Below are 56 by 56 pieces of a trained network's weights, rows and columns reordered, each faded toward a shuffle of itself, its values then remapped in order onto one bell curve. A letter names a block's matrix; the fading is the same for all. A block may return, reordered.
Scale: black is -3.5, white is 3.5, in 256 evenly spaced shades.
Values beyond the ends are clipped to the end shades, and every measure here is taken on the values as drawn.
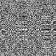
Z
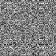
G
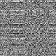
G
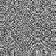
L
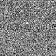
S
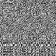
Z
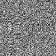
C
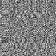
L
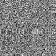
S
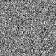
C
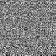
G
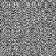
L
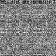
G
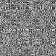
Z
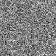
C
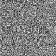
S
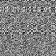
Z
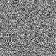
S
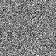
C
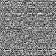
G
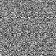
Z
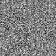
C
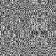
L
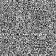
C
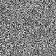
C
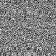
S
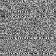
Z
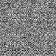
G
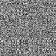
G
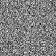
S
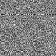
Z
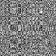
L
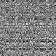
G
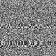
Z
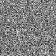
C
